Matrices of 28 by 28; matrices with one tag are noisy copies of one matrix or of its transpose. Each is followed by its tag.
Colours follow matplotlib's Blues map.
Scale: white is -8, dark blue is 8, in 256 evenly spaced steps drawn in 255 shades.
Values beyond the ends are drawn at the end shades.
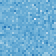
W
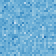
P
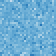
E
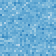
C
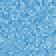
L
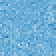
C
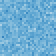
C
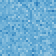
E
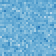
C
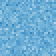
W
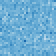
E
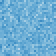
C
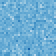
C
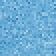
P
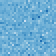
W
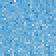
P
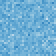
L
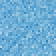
W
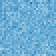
L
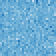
L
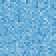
C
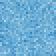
E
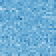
C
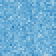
E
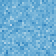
L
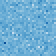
W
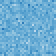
P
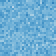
L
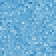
L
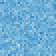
C
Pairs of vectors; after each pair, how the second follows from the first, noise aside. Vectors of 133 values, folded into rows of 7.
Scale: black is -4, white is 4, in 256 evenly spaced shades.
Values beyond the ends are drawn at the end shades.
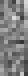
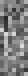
wrapped around.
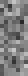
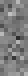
partly zeroed.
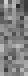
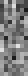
copied.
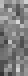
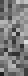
reversed, negated.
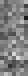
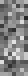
copied.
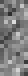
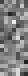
copied.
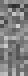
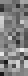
wrapped around, negated.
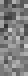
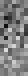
copied.
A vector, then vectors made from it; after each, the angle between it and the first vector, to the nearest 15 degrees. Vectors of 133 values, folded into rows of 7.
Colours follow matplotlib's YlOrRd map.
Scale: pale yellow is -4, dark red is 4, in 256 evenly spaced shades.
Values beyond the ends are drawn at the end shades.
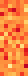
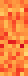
135 degrees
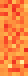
60 degrees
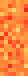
165 degrees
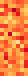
45 degrees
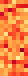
60 degrees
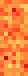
45 degrees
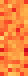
45 degrees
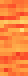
90 degrees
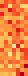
45 degrees
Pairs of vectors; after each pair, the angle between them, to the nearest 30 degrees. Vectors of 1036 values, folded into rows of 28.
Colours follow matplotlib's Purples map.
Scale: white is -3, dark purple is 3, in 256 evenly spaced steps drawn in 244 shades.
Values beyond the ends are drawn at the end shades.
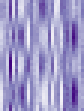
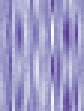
60 degrees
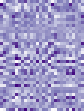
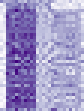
120 degrees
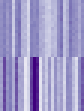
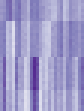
30 degrees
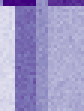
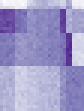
120 degrees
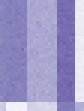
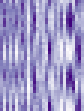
90 degrees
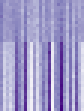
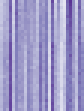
120 degrees
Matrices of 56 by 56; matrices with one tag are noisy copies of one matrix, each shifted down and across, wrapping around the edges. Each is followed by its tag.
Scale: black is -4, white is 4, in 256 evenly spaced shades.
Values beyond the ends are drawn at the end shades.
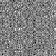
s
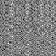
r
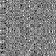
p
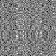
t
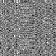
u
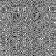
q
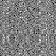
t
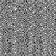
r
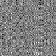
p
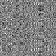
p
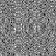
t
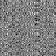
p
